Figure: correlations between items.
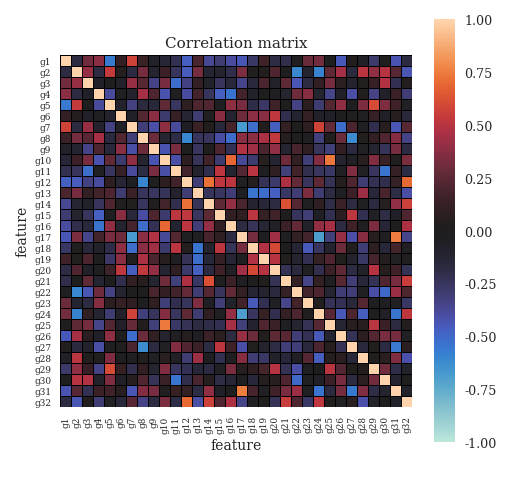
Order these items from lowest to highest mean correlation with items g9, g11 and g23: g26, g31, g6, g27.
g26, g27, g31, g6
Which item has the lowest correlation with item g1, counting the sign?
g5
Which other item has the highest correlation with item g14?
g12
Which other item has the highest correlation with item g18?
g20
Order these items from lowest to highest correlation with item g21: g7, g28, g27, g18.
g27, g28, g18, g7
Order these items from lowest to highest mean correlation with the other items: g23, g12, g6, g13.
g13, g23, g12, g6
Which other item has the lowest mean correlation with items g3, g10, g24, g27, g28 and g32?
g17
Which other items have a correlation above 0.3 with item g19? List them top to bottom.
g6, g8, g18, g20
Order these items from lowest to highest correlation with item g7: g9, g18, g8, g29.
g18, g9, g8, g29
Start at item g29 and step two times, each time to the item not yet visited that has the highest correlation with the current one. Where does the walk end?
g2
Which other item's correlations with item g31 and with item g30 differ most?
g22
